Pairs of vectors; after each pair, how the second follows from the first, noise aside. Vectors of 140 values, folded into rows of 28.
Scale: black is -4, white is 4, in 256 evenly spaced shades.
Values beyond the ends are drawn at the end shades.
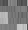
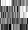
reversed, scaled up.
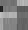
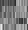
wrapped around, negated.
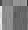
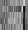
wrapped around, negated.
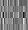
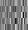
wrapped around.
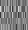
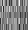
wrapped around, negated.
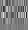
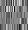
wrapped around.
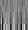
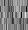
shuffled.
